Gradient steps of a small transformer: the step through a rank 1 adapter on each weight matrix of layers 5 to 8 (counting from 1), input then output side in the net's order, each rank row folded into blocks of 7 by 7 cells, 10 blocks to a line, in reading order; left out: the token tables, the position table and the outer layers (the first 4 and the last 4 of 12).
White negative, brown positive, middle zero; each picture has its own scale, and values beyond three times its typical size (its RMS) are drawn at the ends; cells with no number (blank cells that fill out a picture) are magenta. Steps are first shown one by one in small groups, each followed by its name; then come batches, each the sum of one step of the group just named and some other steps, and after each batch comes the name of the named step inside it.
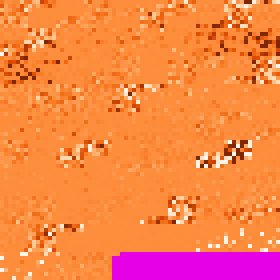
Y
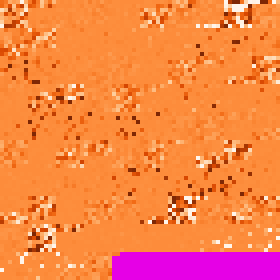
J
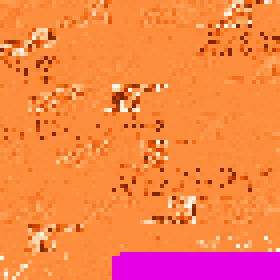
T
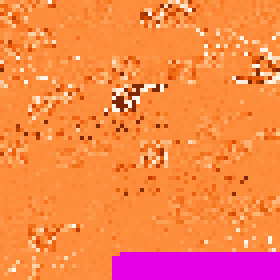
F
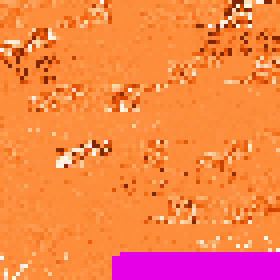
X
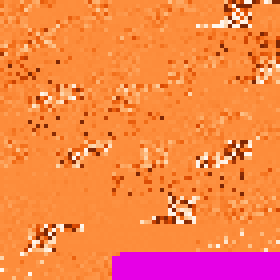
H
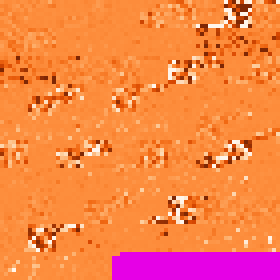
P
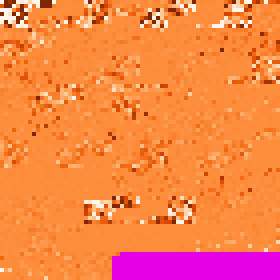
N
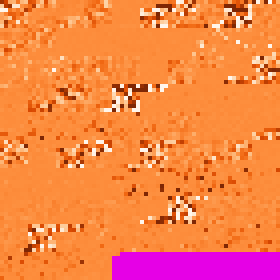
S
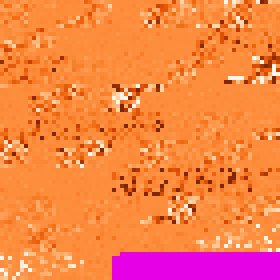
S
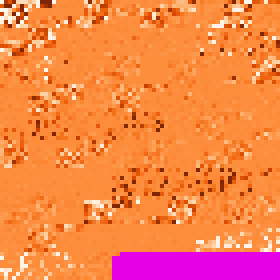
N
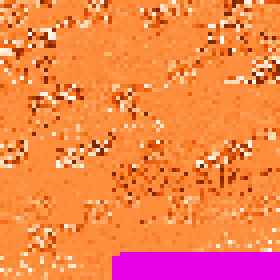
X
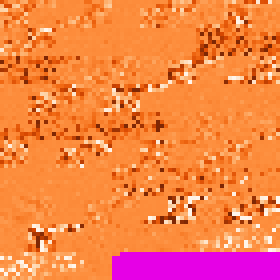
S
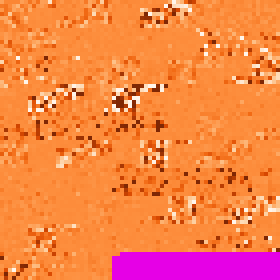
F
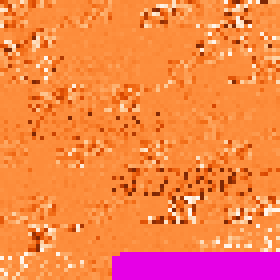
J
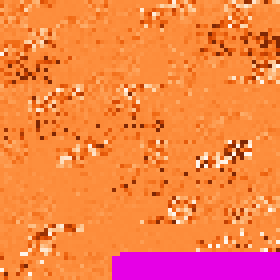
Y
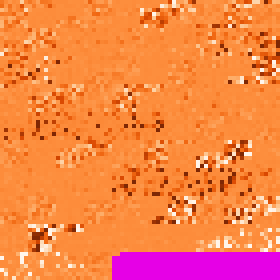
Y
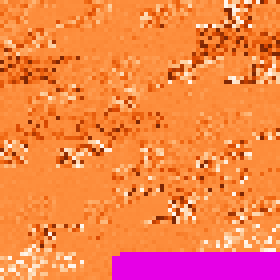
H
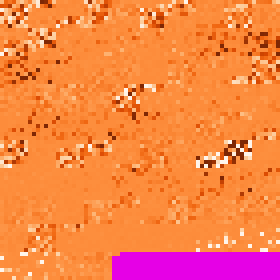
Y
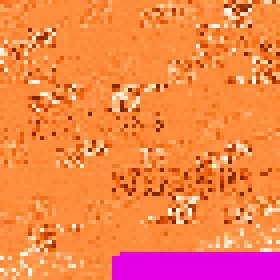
P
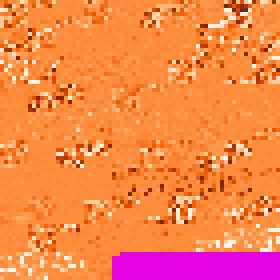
P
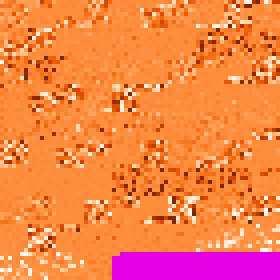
T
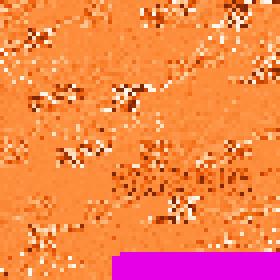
S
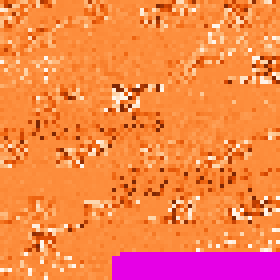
S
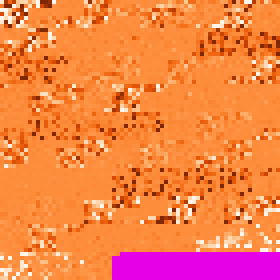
N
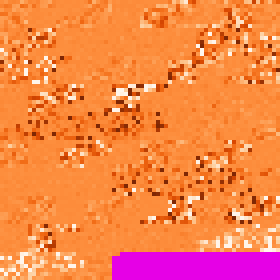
F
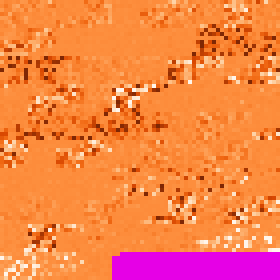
F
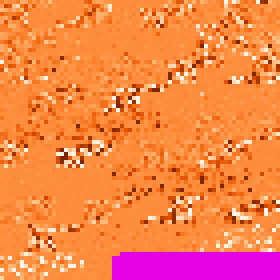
F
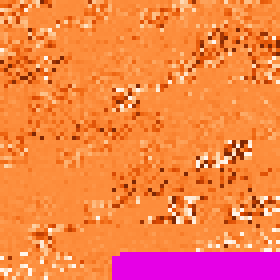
Y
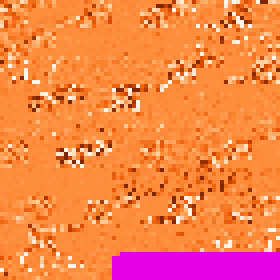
S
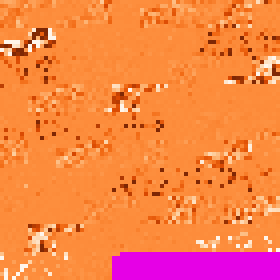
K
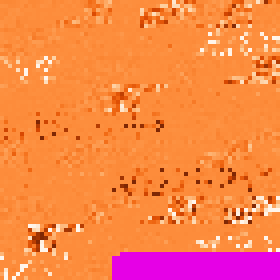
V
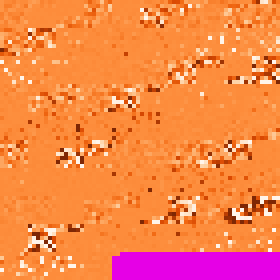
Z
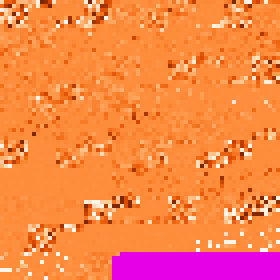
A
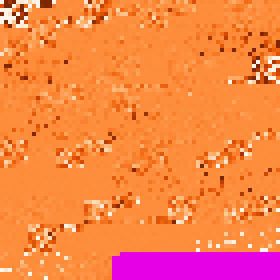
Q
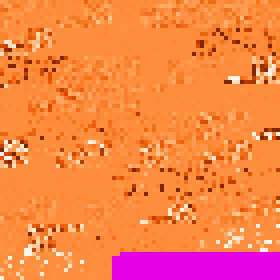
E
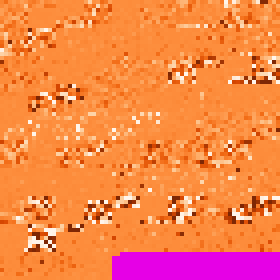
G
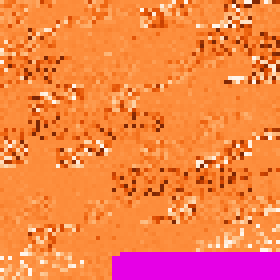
E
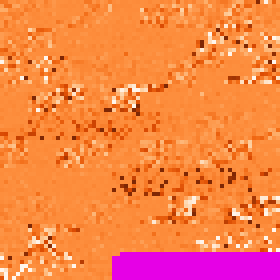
Z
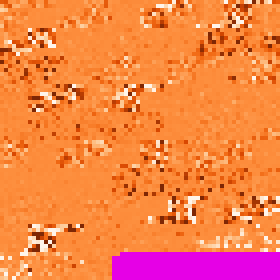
G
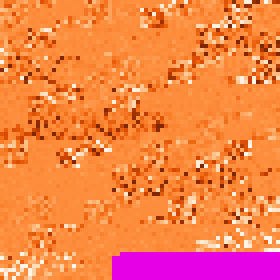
V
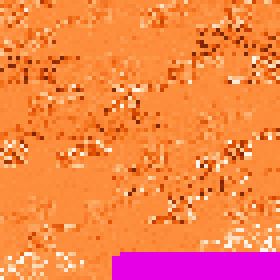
E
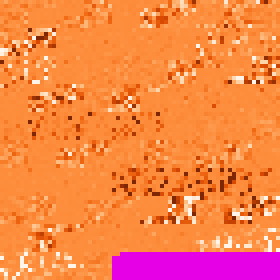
V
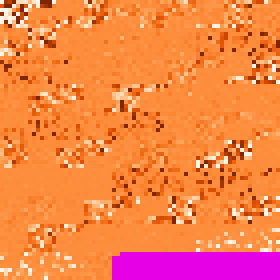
Q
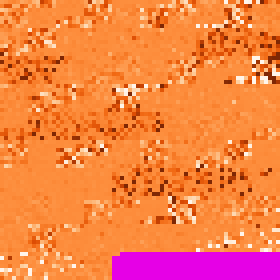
A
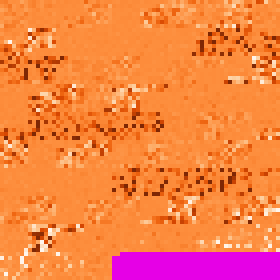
E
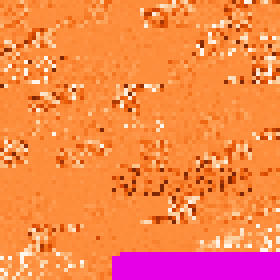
E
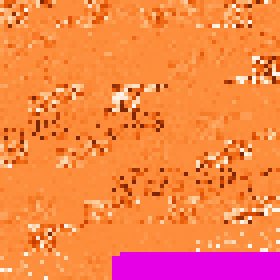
A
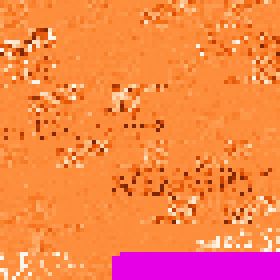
K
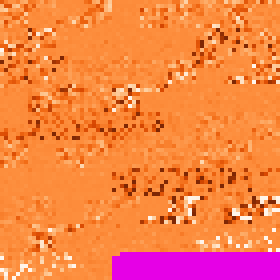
V
